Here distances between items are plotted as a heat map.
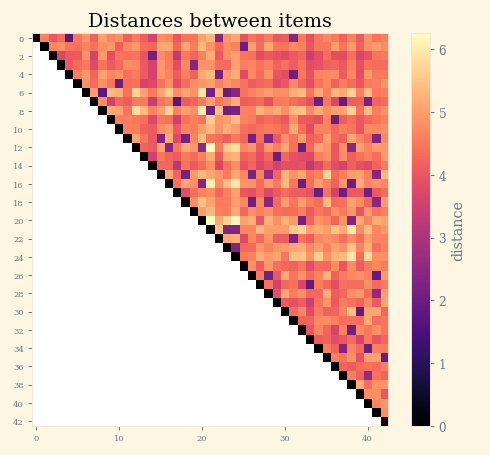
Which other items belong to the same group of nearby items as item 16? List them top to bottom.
12, 20, 32, 38
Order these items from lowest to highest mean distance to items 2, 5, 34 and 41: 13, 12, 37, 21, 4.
37, 13, 4, 12, 21
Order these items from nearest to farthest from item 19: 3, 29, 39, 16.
3, 39, 29, 16
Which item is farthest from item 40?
24
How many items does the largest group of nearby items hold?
6
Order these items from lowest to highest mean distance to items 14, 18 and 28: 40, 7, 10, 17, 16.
17, 7, 40, 10, 16
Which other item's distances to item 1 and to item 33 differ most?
27
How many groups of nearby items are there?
14
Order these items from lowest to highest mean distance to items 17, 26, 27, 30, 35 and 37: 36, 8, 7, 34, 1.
7, 34, 36, 1, 8
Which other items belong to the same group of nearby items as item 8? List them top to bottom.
6, 21, 23, 24
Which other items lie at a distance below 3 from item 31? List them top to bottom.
0, 4, 22
